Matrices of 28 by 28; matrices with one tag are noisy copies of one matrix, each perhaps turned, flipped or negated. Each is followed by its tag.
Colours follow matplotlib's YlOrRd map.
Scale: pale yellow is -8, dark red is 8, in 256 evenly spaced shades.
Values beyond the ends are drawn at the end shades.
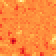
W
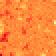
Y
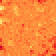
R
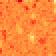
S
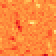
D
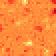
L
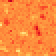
D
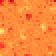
L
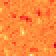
D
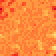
R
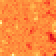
Y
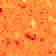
D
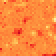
S
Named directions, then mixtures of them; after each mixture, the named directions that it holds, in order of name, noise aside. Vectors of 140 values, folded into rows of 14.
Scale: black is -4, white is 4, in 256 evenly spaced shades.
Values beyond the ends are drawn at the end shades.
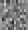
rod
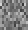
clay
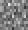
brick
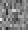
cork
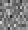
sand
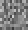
brick, clay, cork.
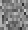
clay, rod.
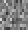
cork, rod.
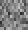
clay, sand.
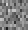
cork, rod, sand.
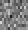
sand.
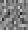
clay, rod, sand.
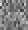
clay.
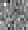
rod, sand.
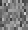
clay, rod.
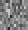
sand.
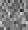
clay, sand.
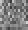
brick, clay, cork.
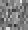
cork, sand.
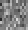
clay, cork, sand.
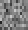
cork, sand.
